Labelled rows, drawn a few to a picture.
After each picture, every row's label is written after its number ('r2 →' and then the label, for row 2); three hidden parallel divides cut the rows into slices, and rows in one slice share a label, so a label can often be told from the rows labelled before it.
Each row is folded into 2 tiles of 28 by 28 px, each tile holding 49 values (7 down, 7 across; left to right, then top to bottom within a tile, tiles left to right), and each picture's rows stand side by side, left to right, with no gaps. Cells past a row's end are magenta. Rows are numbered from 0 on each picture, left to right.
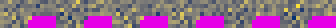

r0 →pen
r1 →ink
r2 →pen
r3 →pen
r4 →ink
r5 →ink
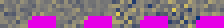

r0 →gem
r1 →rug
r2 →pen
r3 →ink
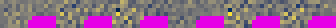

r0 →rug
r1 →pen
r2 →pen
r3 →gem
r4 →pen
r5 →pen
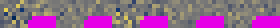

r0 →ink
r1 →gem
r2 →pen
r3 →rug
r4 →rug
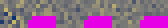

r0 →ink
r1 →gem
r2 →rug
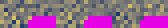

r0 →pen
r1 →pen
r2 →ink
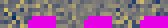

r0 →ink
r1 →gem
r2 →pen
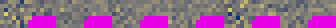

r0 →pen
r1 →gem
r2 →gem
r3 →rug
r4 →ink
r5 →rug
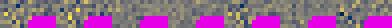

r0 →pen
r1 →pen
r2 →gem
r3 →rug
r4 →pen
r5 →gem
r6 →ink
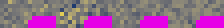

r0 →rug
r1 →pen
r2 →rug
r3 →rug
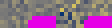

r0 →rug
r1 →ink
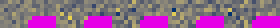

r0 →rug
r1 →pen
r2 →ink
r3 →pen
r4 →ink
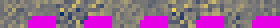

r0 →gem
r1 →ink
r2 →rug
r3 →ink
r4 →gem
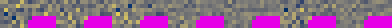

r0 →ink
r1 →pen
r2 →pen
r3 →rug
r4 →gem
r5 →pen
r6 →gem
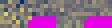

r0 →pen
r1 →gem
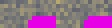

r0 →rug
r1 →gem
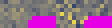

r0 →rug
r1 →pen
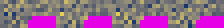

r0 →ink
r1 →pen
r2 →pen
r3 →pen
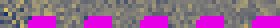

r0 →ink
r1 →gem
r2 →rug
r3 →rug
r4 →gem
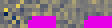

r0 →ink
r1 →gem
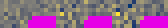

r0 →gem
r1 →pen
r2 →pen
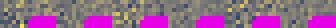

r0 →ink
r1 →gem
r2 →pen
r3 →rug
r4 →ink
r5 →rug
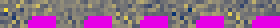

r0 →ink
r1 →gem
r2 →pen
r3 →ink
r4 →pen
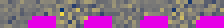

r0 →gem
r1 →pen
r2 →gem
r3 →pen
